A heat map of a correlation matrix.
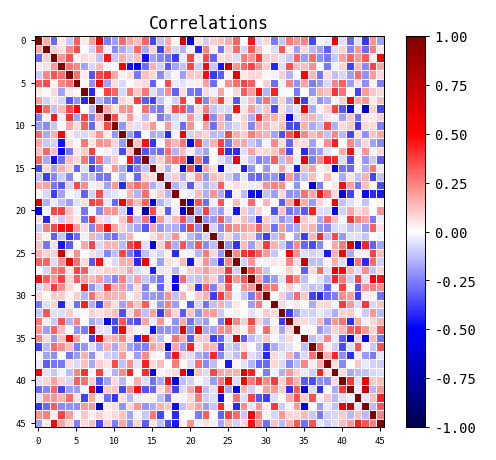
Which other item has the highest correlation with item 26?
35
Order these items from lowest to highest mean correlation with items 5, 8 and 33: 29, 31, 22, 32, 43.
43, 31, 32, 29, 22
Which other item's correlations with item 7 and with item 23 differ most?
34
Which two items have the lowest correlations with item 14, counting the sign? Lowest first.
20, 2
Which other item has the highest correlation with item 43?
41
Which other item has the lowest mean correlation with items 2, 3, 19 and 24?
15
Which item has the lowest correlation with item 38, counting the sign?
25
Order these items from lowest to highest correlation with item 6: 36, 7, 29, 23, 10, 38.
7, 36, 23, 38, 10, 29
